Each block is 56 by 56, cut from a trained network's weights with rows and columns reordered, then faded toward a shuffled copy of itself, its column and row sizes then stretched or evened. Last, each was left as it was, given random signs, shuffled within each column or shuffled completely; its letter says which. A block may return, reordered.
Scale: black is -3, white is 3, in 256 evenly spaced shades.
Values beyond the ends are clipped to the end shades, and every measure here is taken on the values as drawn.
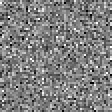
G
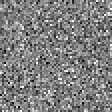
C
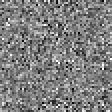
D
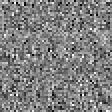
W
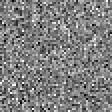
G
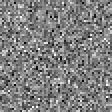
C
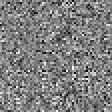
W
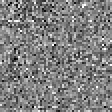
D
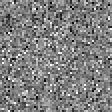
G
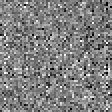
W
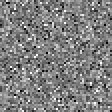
C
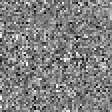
D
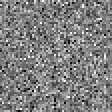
G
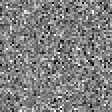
G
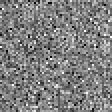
C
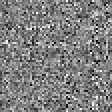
D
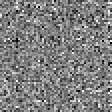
D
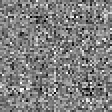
W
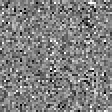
D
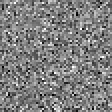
D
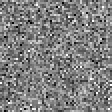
C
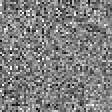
W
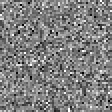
C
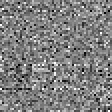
W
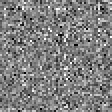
W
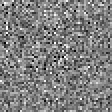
W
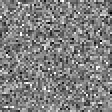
C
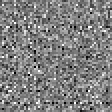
D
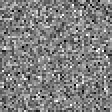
C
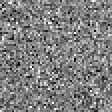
G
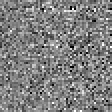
D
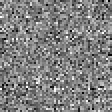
D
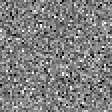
C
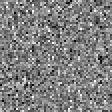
G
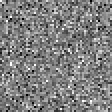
G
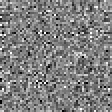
W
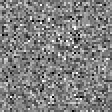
D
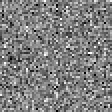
G
